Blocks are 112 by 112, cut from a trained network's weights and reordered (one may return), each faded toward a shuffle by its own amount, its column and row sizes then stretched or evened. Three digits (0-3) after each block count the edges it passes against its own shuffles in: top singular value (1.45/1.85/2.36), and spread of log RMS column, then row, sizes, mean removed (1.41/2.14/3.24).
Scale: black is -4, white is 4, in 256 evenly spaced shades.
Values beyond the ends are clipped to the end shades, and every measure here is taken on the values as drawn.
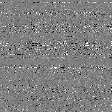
0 1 3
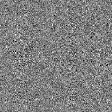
1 2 1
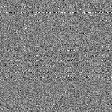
2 0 2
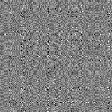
3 2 1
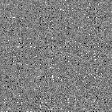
0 2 2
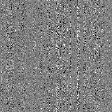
0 3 1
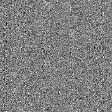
0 2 0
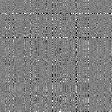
3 3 2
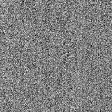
1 1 0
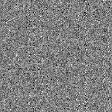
1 2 0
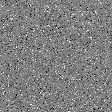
0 0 0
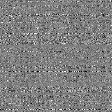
1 0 3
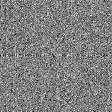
1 0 1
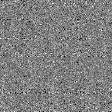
0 1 2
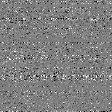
1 1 3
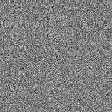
2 0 0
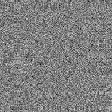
2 0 0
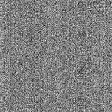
2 1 0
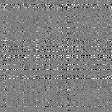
3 2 3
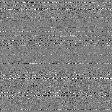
1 0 3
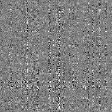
0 3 2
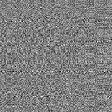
3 0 2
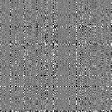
3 3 2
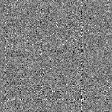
2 2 1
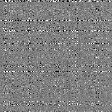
2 2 3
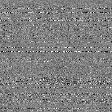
1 0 3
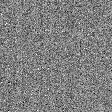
0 0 0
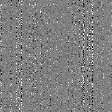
2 3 0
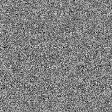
0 0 2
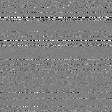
3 0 3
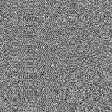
3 0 0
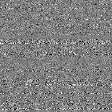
0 0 3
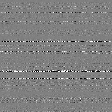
3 0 3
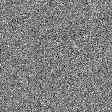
0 0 0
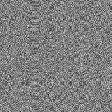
3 1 0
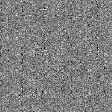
1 2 1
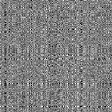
3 2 2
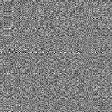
3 1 2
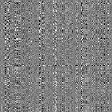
3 3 2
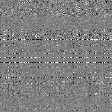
2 1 3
